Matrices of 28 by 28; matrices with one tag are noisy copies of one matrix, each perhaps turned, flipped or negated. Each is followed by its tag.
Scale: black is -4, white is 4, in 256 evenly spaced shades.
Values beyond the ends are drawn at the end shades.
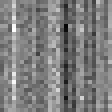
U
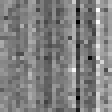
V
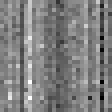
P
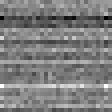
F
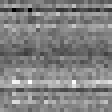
P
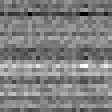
U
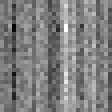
U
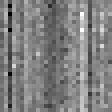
P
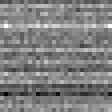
F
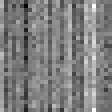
F
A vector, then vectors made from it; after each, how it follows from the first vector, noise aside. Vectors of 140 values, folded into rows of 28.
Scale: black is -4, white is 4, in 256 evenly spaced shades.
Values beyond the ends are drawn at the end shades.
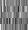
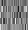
sign-scrambled.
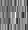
wrapped around, negated.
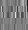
wrapped around, negated, partly zeroed.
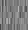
negated, shrunk.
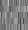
wrapped around, negated, shrunk.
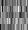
negated.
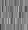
negated, shrunk.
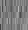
negated, shrunk.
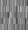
reversed, negated, shrunk.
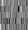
partly zeroed.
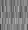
negated, shrunk.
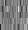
negated, partly zeroed.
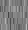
wrapped around, negated, shrunk.
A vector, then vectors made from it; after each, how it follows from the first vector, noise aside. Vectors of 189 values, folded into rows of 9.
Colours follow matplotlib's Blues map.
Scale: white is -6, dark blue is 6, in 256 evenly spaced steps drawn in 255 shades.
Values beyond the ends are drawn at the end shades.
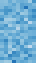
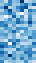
reversed, scaled up.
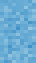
negated, shrunk.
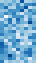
reversed, scaled up.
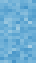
shrunk.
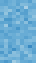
negated, shrunk.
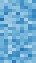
copied.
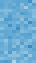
negated, shrunk.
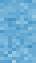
negated, shrunk.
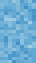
shrunk.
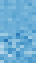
reversed, negated, partly zeroed.
